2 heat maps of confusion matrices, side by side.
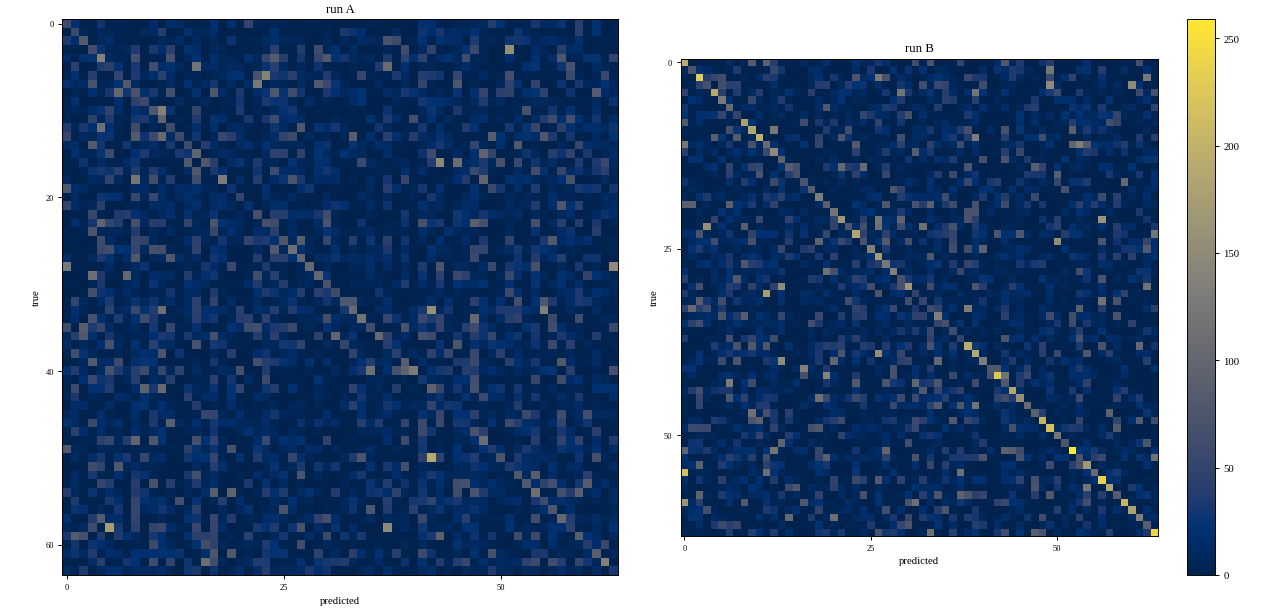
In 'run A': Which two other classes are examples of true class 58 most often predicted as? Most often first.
5, 37
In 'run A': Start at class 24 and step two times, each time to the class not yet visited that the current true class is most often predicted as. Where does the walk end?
51
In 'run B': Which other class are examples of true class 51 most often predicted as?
13
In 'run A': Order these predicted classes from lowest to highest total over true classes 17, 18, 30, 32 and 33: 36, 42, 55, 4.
36, 4, 42, 55
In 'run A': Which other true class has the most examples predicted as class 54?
52
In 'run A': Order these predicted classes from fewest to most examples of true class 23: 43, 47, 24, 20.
20, 43, 24, 47
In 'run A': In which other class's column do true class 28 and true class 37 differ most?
63
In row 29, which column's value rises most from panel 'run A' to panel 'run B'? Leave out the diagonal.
56
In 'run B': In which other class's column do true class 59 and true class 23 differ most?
0
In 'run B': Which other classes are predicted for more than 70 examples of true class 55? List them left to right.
0, 11, 37
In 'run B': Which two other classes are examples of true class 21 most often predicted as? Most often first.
56, 26
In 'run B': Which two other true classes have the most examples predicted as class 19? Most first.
42, 28
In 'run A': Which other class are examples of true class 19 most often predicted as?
0
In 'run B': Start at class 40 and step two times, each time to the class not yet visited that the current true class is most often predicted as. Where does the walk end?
43
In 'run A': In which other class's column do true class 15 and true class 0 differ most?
48
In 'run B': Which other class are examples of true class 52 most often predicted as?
12
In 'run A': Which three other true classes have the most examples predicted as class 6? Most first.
8, 51, 39
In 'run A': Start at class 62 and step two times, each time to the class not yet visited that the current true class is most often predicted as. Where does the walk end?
43
